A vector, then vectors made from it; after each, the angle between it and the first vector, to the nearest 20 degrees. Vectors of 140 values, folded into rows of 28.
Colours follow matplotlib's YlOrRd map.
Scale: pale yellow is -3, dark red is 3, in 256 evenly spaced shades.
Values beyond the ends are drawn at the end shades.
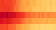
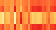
120 degrees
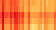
40 degrees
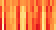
100 degrees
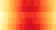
120 degrees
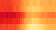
20 degrees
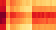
60 degrees
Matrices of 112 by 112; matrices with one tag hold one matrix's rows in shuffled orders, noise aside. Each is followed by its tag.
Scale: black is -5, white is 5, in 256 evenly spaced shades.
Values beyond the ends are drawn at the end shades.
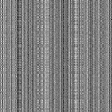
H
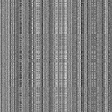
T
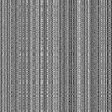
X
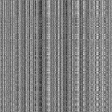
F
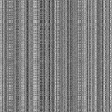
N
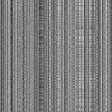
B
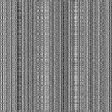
H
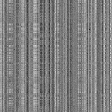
N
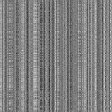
N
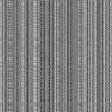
N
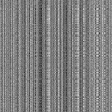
F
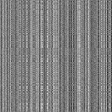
X
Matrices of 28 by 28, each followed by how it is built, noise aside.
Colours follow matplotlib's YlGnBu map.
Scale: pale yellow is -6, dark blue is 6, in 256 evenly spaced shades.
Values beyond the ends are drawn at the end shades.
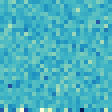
uneven rows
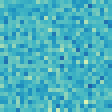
repeating rows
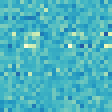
uneven rows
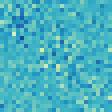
block diagonal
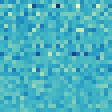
uneven rows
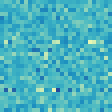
uneven rows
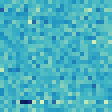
uneven rows
